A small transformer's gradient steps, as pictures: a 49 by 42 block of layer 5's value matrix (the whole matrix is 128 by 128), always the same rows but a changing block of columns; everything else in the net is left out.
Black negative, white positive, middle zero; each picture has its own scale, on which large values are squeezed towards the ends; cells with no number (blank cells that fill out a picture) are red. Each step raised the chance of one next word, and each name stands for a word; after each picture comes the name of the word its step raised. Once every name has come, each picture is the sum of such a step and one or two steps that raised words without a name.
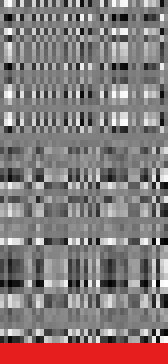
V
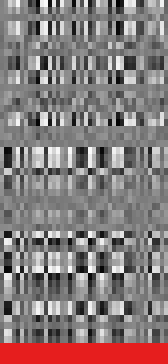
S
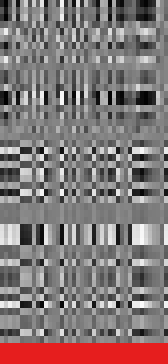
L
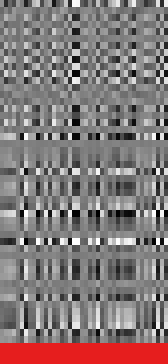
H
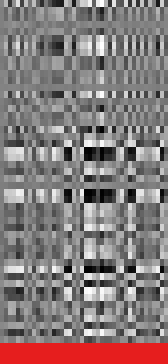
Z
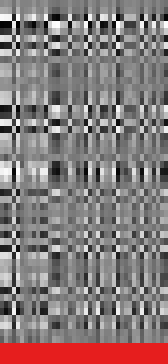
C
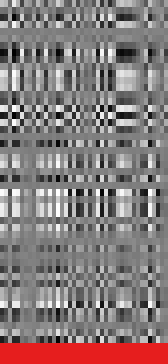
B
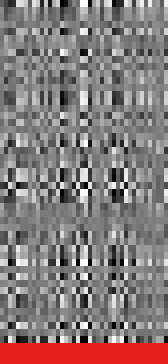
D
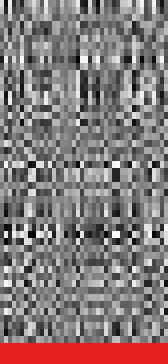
L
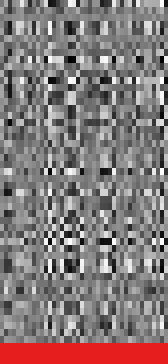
H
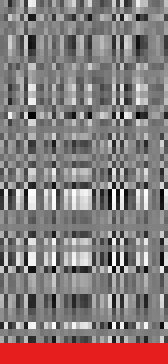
D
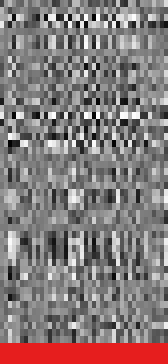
D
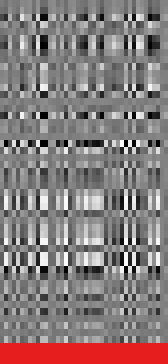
L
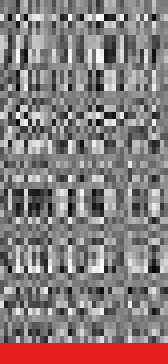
B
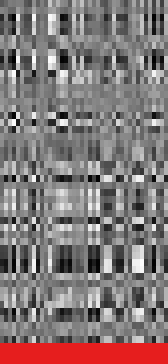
B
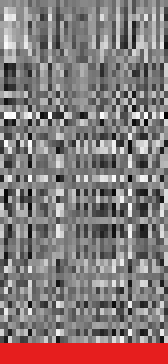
B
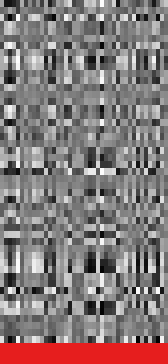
S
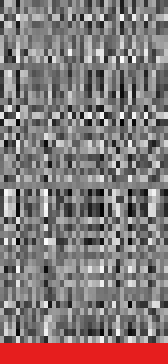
B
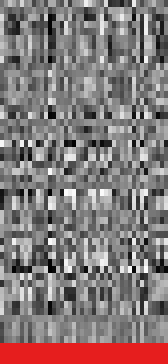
Z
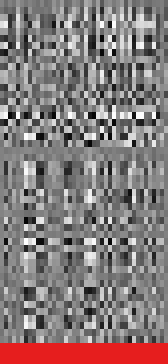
C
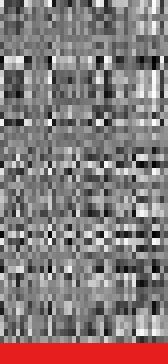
S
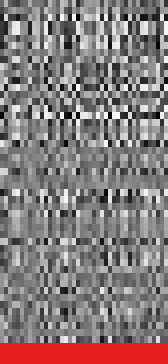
H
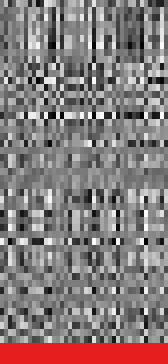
H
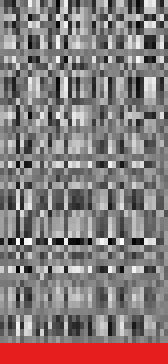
H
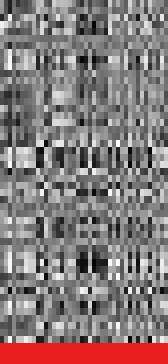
D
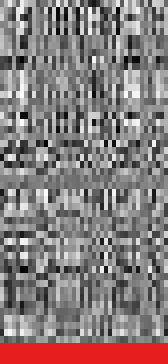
Z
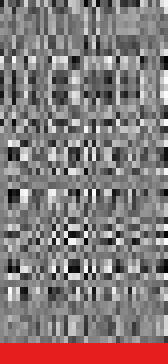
Z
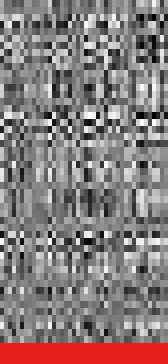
C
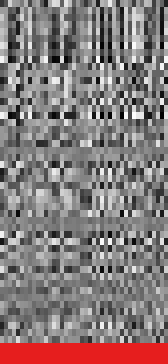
H
